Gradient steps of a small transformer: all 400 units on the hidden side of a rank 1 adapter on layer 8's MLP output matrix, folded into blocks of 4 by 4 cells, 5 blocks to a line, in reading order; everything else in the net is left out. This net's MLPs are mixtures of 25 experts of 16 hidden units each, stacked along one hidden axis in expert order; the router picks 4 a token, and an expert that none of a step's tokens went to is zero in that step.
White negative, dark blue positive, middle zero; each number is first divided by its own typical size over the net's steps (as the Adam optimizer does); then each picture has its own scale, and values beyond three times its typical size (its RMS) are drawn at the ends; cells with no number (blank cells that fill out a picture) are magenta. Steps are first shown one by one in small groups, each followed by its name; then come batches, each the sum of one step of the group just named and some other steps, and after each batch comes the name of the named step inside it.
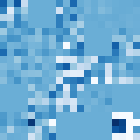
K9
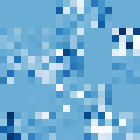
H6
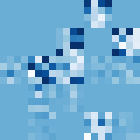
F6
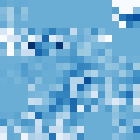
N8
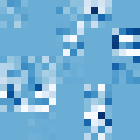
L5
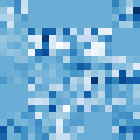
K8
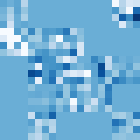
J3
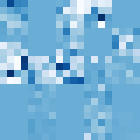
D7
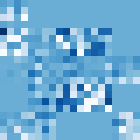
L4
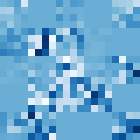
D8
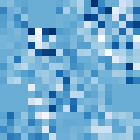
H6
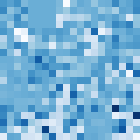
K9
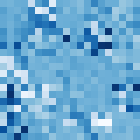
H6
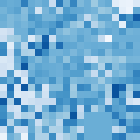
N8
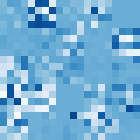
L5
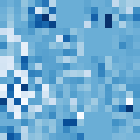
J3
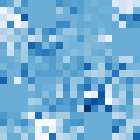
N8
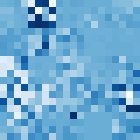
D8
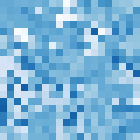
F6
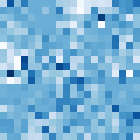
D7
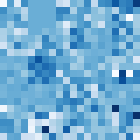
F6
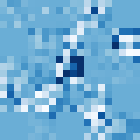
L5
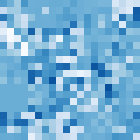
J3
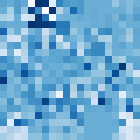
L4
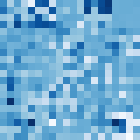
K9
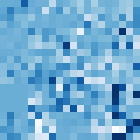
H6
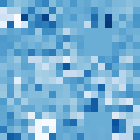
K9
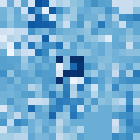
N8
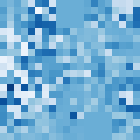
J3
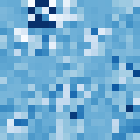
D8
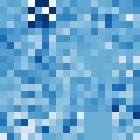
D8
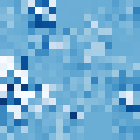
K8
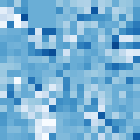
L5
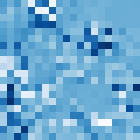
K9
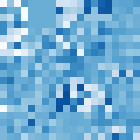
L4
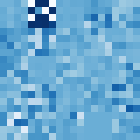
D8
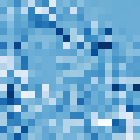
K9
